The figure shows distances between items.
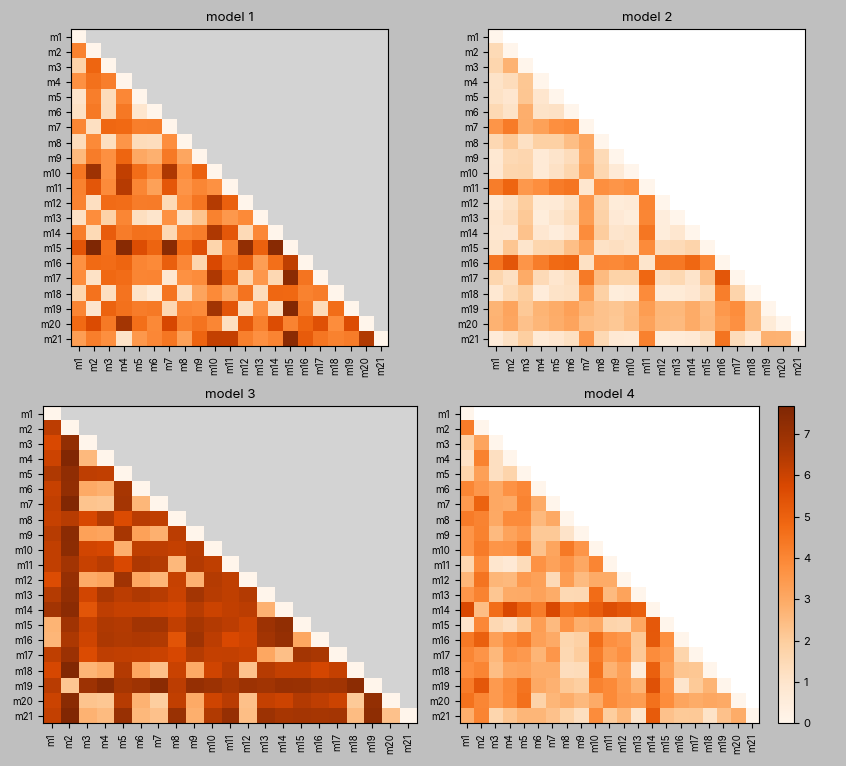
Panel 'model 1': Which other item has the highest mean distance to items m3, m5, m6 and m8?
m15
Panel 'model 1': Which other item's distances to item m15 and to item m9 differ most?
m16
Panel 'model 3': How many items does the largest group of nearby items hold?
9
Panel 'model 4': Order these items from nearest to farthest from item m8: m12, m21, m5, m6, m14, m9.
m9, m21, m6, m12, m5, m14
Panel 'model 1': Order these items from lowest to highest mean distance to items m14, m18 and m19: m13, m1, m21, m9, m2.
m2, m13, m1, m9, m21
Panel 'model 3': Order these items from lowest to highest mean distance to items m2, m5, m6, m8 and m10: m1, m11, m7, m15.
m11, m7, m1, m15
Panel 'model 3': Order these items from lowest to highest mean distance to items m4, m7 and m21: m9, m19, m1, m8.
m9, m1, m8, m19
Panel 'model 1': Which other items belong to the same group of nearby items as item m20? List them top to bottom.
m11
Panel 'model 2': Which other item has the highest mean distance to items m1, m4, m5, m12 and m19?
m16
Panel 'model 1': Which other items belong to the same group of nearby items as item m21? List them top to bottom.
m4
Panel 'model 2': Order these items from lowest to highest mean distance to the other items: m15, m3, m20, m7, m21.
m21, m15, m3, m20, m7
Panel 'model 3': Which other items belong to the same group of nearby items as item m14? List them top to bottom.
m13, m17
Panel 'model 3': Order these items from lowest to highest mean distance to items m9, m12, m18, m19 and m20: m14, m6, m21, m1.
m21, m6, m1, m14
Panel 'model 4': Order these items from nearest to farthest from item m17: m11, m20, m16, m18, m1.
m16, m18, m20, m11, m1
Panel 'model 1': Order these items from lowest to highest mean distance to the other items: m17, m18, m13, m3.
m13, m18, m3, m17
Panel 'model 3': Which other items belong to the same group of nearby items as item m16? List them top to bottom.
m1, m15
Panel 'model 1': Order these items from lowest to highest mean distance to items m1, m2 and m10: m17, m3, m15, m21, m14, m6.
m6, m3, m17, m14, m21, m15
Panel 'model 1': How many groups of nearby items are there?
6
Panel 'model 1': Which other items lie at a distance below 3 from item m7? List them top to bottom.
m2, m12, m14, m17, m19
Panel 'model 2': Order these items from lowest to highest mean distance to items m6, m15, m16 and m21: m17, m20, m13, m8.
m13, m8, m17, m20
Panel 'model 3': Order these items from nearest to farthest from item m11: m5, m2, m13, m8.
m8, m5, m13, m2
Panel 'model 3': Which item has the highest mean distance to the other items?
m2
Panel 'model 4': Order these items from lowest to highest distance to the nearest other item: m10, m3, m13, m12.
m13, m3, m12, m10
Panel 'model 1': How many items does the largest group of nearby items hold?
7
